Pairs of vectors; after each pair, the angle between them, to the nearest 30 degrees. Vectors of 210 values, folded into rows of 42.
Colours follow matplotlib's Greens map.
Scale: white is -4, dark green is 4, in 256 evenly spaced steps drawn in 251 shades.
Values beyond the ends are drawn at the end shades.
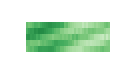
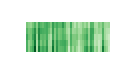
60 degrees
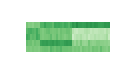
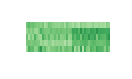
150 degrees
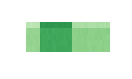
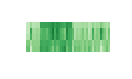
30 degrees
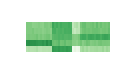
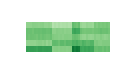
150 degrees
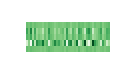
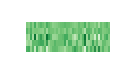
60 degrees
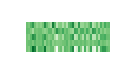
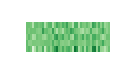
150 degrees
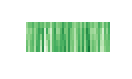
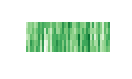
30 degrees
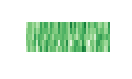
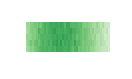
90 degrees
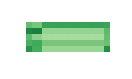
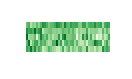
60 degrees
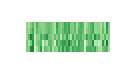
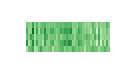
60 degrees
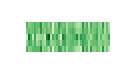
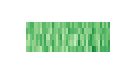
120 degrees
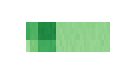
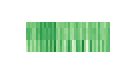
60 degrees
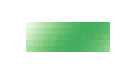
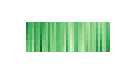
120 degrees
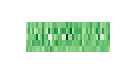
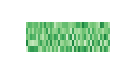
120 degrees
